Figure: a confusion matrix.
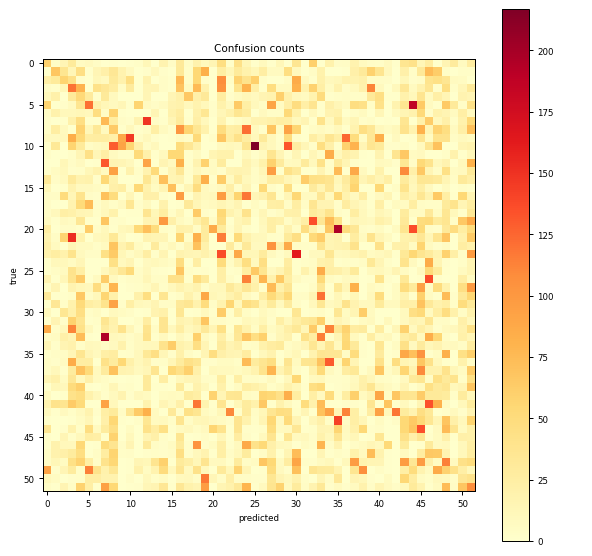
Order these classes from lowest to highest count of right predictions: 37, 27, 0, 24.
37, 24, 0, 27
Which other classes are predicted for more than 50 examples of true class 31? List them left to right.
3, 19, 33
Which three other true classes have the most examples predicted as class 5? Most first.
49, 17, 20
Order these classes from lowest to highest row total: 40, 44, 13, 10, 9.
13, 44, 40, 9, 10
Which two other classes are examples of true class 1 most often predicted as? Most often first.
19, 46
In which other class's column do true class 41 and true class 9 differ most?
10
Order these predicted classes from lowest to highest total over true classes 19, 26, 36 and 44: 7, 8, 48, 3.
8, 48, 3, 7
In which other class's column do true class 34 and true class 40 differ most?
29
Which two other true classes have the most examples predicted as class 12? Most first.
7, 42
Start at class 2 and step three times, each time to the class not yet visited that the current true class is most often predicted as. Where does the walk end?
39
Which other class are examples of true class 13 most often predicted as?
43
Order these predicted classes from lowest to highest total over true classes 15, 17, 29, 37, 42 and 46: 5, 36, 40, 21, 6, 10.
6, 21, 10, 5, 36, 40
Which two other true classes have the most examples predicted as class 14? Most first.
19, 48
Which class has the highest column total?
45
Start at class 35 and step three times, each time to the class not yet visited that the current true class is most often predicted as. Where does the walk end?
24
